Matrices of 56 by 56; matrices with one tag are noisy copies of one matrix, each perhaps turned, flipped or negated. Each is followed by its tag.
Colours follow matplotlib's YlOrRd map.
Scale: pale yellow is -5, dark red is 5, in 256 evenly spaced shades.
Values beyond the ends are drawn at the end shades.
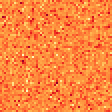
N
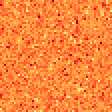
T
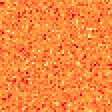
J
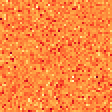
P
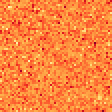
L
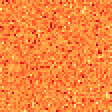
P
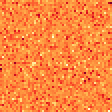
J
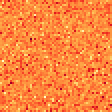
P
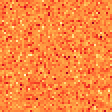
N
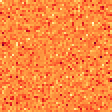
L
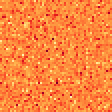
N
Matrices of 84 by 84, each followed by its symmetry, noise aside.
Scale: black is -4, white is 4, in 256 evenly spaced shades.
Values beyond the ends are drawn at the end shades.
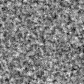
antisymmetric.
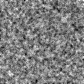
symmetric across the other diagonal.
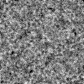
symmetric across the other diagonal.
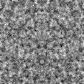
mirrored left to right.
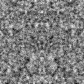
mirrored left to right.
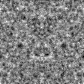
mirrored left to right.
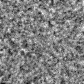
antisymmetric.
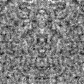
mirrored left to right.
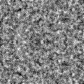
mirrored top to bottom.
